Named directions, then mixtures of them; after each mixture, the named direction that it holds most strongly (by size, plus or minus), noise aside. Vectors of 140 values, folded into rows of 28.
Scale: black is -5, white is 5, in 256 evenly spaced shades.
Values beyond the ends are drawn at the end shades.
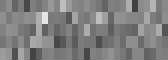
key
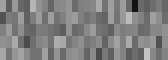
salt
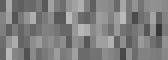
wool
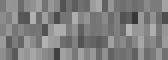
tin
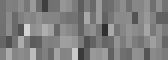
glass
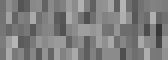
wool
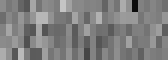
key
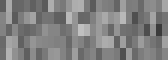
wool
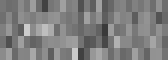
glass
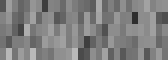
glass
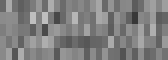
tin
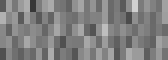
salt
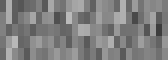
wool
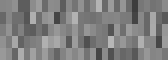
tin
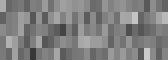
tin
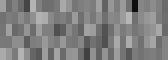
salt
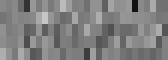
key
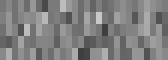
glass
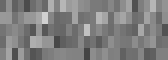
key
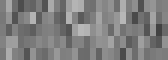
wool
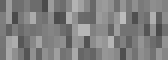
wool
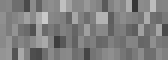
key
